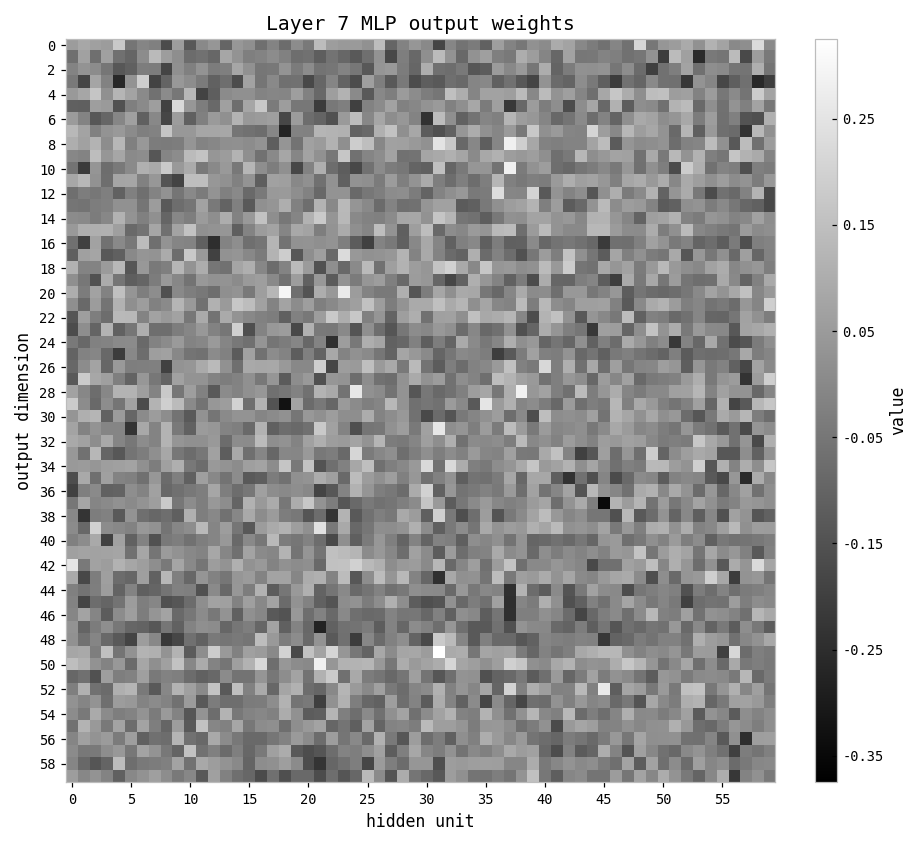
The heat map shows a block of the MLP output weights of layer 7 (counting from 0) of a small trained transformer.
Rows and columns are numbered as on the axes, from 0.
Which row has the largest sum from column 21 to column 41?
50
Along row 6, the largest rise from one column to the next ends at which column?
31
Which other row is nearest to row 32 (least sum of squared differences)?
41
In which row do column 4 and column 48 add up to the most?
0
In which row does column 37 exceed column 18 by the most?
29
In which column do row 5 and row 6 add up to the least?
8
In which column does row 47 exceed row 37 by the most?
45
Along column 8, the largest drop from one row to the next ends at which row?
11
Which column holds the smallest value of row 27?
57
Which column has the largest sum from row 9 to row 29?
23
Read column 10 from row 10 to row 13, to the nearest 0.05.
0.1 0.15 0 -0.05
